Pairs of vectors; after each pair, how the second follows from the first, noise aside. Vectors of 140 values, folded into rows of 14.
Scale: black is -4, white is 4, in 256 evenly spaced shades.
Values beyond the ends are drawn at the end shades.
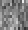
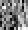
negated, scaled up.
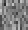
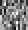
negated, scaled up.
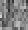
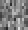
wrapped around, negated.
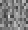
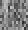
wrapped around, negated.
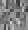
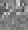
negated, partly zeroed.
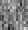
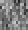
reversed.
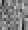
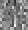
wrapped around, negated.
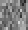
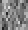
reversed.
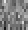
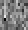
wrapped around, negated.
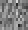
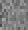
wrapped around, negated, shrunk.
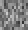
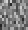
wrapped around, negated.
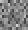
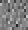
negated, partly zeroed.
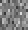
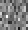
reversed.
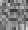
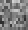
wrapped around, negated.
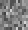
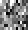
negated, scaled up.
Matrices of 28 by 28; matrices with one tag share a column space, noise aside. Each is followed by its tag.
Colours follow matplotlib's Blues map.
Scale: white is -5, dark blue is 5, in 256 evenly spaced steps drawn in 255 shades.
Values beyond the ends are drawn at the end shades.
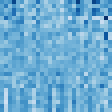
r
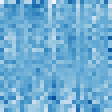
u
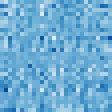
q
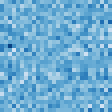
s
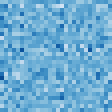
s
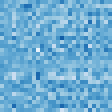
s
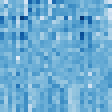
r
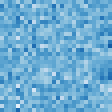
s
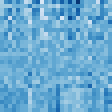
r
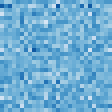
s
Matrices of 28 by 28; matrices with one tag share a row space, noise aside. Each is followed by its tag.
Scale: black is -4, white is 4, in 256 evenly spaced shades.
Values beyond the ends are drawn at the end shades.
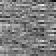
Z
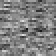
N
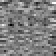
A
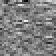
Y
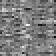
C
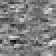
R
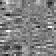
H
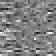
H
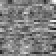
A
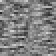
R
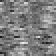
R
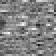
N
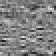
N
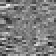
H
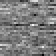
Z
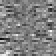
H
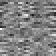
A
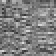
C
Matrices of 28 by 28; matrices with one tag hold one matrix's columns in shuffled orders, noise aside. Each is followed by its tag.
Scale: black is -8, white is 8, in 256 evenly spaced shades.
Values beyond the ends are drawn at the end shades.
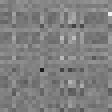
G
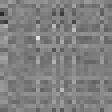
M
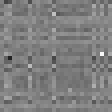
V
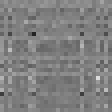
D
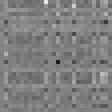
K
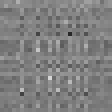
D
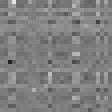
K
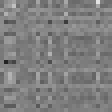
K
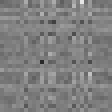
K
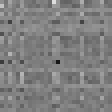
K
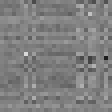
V
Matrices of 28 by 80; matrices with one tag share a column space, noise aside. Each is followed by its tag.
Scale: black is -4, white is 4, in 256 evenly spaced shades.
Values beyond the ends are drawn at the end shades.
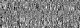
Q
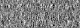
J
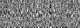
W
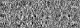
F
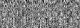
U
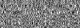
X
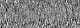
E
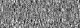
E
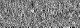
W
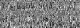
Q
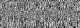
Q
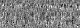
J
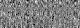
U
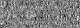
F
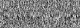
F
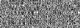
X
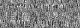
J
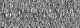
W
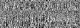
Q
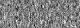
J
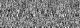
W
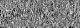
W
